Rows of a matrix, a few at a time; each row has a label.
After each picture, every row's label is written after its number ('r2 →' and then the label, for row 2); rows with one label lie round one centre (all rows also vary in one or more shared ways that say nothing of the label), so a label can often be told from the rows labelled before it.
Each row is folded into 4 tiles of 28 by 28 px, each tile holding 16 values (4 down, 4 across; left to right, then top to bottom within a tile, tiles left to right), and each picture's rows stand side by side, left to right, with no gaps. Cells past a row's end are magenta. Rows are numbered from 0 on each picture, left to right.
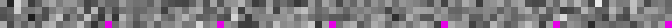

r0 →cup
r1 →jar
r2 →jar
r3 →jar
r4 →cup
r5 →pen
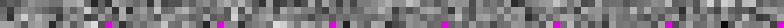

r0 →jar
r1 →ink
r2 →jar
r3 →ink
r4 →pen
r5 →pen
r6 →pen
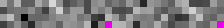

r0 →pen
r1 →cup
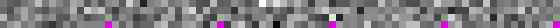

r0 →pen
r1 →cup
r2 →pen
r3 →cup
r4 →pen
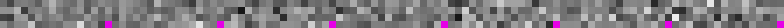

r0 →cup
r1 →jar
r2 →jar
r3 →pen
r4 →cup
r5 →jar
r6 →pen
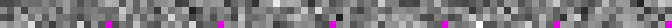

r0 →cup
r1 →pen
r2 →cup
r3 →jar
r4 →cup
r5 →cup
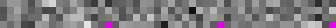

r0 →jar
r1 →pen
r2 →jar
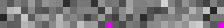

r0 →jar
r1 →jar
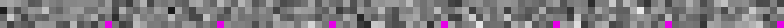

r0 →ink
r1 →ink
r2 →jar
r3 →ink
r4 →cup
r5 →cup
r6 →jar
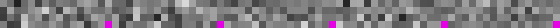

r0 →ink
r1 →ink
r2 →cup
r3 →cup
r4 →pen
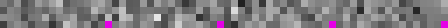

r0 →pen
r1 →jar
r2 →ink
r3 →pen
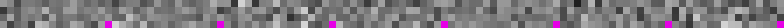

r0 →ink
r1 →cup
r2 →cup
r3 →cup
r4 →pen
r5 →ink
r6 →jar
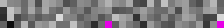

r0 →ink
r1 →pen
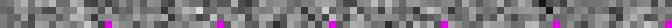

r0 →jar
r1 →jar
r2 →pen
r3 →pen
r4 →jar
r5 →jar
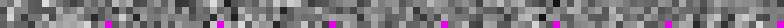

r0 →jar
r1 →pen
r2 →cup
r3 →pen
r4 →jar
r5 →cup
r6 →jar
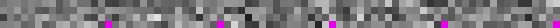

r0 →jar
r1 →jar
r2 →pen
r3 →jar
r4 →cup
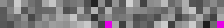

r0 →jar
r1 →cup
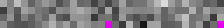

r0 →jar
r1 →ink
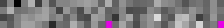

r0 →ink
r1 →jar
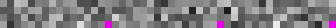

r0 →cup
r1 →pen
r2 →ink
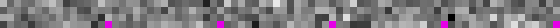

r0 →pen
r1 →jar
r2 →pen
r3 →jar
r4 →jar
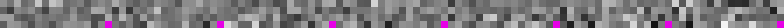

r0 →pen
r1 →ink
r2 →cup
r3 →pen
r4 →jar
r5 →ink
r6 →jar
